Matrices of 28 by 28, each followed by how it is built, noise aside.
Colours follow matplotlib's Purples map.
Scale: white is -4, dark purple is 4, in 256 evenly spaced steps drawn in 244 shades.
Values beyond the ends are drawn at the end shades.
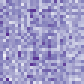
blocks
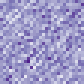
Hankel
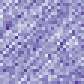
Hankel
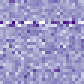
uneven rows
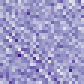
Toeplitz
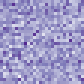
blocks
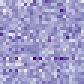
uneven rows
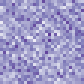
Toeplitz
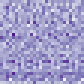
repeating columns
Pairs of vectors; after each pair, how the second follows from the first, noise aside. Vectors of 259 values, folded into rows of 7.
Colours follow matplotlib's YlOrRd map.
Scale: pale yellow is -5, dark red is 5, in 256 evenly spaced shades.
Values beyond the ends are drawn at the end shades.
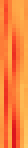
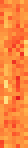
wrapped around, negated, partly zeroed.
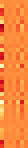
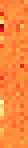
partly zeroed.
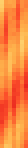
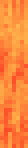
wrapped around, negated, shrunk.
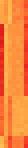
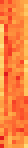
negated.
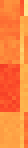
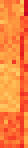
negated.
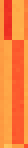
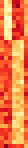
negated, scaled up.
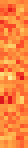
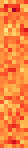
wrapped around, negated.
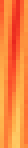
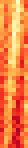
negated, scaled up.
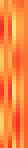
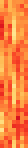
copied.
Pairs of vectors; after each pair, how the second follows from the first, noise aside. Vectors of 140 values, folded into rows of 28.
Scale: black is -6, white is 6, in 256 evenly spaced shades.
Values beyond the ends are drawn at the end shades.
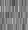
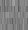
negated, shrunk.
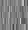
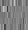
reversed, negated, partly zeroed.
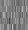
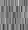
wrapped around, negated.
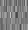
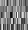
reversed, scaled up.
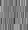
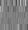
partly zeroed.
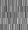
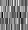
reversed, scaled up.
